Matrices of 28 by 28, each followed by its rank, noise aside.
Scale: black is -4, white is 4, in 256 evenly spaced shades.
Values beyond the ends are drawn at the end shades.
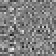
four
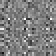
two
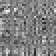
four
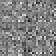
four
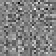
four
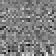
four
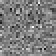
six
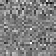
four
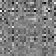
two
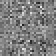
six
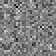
six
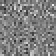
five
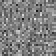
five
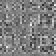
four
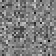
six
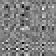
two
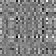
two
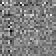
three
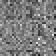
six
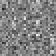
five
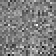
six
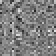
four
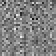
five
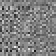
three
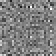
four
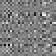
three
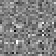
five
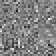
six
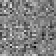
four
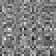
three
